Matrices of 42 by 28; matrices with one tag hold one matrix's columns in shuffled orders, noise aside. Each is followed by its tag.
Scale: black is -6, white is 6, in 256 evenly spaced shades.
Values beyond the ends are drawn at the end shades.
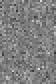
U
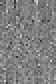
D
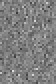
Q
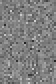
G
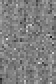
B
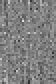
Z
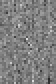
B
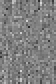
Z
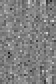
Z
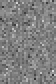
Q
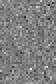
U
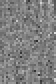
Z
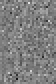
Q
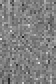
B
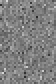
U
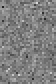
Q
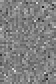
Q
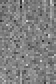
D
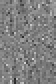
B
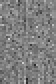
B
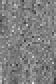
B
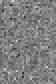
U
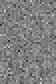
G
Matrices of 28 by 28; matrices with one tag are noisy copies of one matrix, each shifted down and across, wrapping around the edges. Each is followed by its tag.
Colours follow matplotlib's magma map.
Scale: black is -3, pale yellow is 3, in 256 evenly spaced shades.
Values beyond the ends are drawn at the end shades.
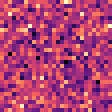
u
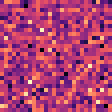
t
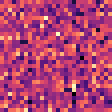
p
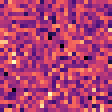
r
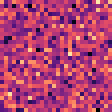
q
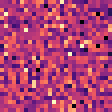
t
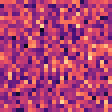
p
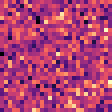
r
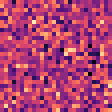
t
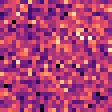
p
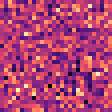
u
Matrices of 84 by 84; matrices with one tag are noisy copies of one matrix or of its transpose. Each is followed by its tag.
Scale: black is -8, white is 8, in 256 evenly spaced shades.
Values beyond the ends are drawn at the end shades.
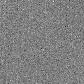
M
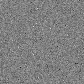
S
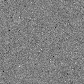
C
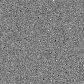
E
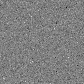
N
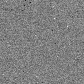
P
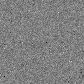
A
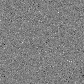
A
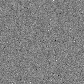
E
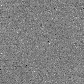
M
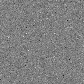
S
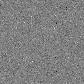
N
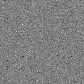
N
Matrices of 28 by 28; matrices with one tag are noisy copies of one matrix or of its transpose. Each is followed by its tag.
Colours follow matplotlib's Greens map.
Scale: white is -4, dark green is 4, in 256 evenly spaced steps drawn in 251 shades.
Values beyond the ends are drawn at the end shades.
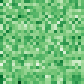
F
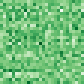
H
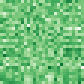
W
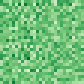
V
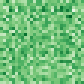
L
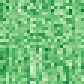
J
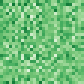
V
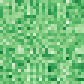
W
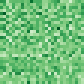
V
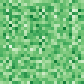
H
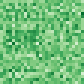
H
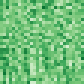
J
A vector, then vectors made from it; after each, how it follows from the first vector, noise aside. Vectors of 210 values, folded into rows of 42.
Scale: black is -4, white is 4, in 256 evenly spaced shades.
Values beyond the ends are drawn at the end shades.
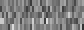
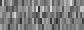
reversed.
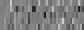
wrapped around, negated, partly zeroed.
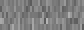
shrunk.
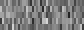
sign-scrambled.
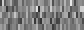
reversed.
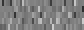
reversed, negated, partly zeroed.
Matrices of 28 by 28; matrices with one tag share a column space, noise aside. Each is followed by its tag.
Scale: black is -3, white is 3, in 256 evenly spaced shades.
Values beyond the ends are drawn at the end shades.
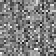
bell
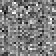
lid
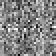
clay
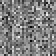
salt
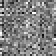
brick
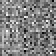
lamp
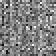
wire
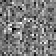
clay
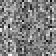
clay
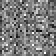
lamp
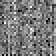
salt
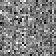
lid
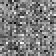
lid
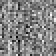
clay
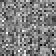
wire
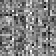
wire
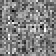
clay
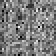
clay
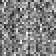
clay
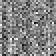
brick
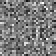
brick
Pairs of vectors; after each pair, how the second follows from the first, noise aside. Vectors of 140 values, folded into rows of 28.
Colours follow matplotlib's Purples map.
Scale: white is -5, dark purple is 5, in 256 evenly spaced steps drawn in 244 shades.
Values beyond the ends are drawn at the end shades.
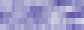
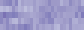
reversed, shrunk.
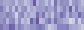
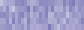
reversed, shrunk.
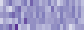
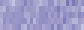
reversed, shrunk.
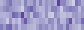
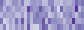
shuffled.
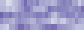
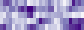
reversed, negated, scaled up.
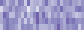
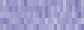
reversed, shrunk.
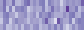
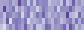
wrapped around.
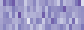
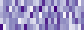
reversed, negated, scaled up.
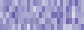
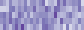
shuffled.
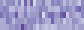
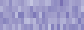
reversed, shrunk.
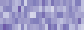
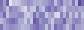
shuffled.
